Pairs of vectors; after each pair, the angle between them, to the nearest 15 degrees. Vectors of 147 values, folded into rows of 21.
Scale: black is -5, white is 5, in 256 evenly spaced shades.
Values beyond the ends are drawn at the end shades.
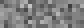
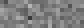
45 degrees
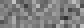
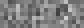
105 degrees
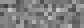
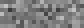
165 degrees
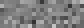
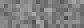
60 degrees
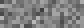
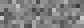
45 degrees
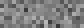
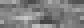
75 degrees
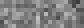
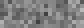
135 degrees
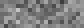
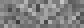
150 degrees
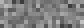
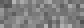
150 degrees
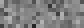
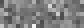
165 degrees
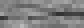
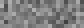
90 degrees
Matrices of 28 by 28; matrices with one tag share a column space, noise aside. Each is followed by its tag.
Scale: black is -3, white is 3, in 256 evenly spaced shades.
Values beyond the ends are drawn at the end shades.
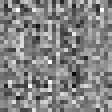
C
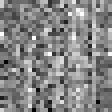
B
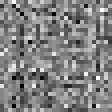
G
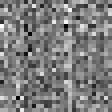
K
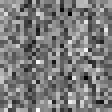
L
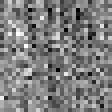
B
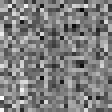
K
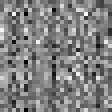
L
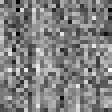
B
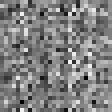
L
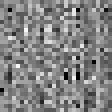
L
